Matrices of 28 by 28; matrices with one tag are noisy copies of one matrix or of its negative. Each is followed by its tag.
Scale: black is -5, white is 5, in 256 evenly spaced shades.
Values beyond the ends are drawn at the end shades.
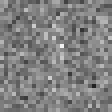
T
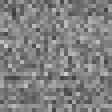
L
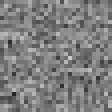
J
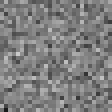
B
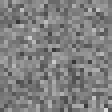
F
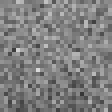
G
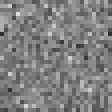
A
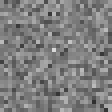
F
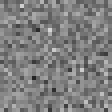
F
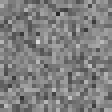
T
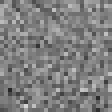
A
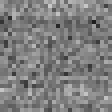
L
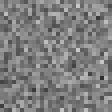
B
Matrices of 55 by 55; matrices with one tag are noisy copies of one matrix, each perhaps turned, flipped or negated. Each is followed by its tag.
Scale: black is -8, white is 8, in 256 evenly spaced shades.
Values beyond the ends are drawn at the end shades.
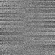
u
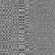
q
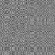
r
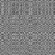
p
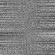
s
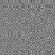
r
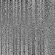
u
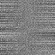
s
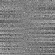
u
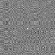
r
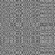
p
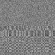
q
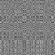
p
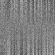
u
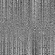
s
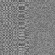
q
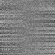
u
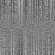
s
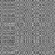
p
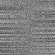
u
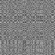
p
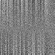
u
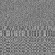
q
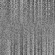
u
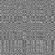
p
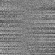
u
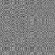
r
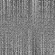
s
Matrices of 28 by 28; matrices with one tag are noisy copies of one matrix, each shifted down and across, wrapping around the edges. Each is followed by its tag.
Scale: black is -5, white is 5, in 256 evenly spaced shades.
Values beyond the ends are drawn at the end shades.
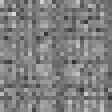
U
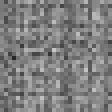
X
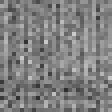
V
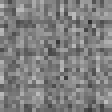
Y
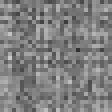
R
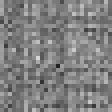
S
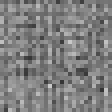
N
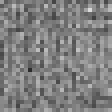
V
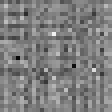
N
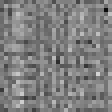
N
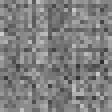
X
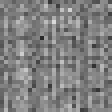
U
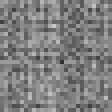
R
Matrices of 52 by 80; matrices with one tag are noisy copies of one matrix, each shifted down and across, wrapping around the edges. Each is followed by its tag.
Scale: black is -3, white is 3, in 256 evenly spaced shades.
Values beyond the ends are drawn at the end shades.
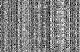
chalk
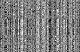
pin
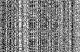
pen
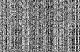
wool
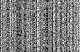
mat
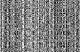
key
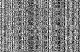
mat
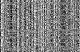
mat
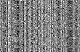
mat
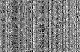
mat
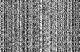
key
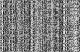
chalk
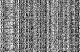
chalk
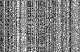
pen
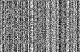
pin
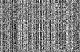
wool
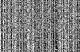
wool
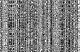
pen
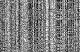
pen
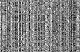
wool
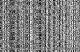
mat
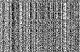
pin
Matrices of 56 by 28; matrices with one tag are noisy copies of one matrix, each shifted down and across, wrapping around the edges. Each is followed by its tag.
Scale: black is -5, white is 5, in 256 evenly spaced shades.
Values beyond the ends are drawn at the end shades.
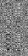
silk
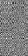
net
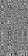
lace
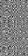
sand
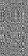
lace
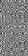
sand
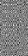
net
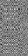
net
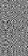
sand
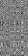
lace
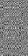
net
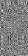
lace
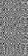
sand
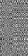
net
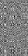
lace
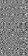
sand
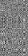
lace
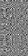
sand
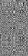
lace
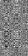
silk
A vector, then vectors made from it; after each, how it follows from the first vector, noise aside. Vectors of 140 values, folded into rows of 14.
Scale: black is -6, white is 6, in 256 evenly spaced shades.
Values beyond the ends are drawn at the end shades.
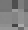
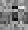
wrapped around, scaled up.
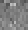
reversed, negated, partly zeroed.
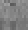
reversed, shrunk.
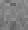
reversed, shrunk.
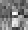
wrapped around, negated, scaled up.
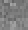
reversed, negated, shrunk.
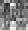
reversed, negated, scaled up.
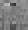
reversed, partly zeroed.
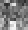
reversed, negated, scaled up.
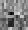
wrapped around, scaled up.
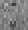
reversed, partly zeroed.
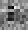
wrapped around, scaled up.
